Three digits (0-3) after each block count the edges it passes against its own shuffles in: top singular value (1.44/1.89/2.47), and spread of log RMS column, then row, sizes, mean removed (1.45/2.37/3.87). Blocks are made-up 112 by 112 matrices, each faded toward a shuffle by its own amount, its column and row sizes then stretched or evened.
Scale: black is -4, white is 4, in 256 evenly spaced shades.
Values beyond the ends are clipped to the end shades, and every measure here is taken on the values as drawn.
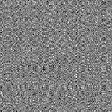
3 1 0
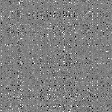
2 2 2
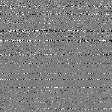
2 0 3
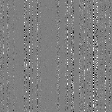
2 3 0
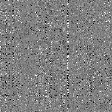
2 2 1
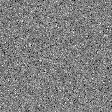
0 0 0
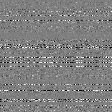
3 0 3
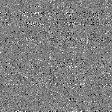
0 1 2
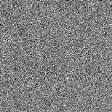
2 0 1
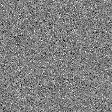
0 1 0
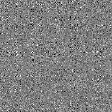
0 2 2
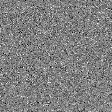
0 0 1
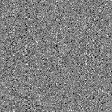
2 1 0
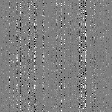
3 3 0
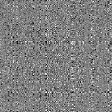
3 2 1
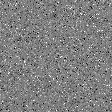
0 0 0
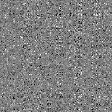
2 2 1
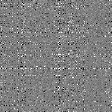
2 2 2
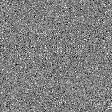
1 0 1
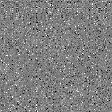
2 1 0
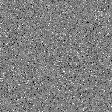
1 0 0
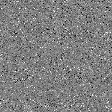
0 0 1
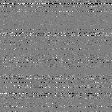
2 1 3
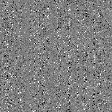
1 2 0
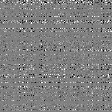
1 2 3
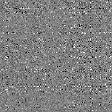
2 2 2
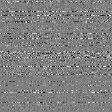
1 0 3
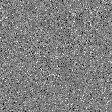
1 0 0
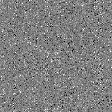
2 1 0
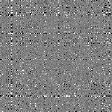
3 2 2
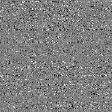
1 1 2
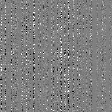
1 3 1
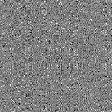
3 1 0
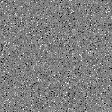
2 1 0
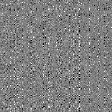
3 2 1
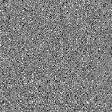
2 1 0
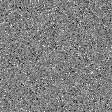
0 0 0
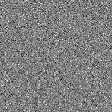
2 0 0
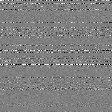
3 0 3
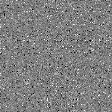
1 1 1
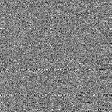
2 0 2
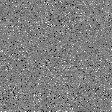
1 0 1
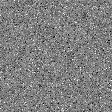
0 0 0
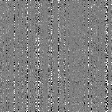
3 3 1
